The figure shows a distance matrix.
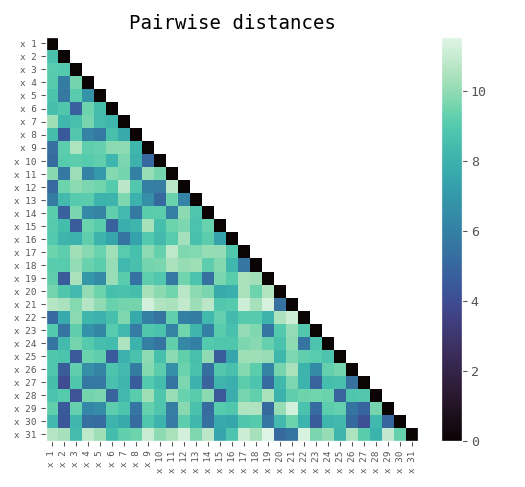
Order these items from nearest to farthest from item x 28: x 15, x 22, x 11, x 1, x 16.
x 15, x 16, x 1, x 22, x 11
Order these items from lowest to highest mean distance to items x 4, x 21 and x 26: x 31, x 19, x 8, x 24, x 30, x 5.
x 30, x 8, x 5, x 19, x 31, x 24
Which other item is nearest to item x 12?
x 1
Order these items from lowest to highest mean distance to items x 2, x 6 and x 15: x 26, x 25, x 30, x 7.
x 25, x 30, x 26, x 7
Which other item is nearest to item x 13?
x 10
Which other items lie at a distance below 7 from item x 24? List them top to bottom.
x 1, x 9, x 10, x 12, x 13, x 22
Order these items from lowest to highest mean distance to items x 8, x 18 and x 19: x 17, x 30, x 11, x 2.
x 2, x 30, x 11, x 17
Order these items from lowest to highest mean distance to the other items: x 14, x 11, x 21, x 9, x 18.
x 14, x 11, x 9, x 18, x 21
